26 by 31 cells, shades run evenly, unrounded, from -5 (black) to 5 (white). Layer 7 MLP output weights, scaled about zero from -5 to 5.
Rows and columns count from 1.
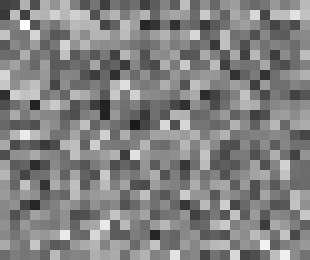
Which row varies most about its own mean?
3
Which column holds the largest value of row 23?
11
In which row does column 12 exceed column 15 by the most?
12
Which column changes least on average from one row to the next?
25
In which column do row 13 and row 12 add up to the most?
19
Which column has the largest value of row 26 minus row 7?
29
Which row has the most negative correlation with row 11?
4
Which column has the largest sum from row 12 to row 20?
8
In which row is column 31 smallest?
14
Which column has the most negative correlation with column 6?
1
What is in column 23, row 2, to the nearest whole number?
-1
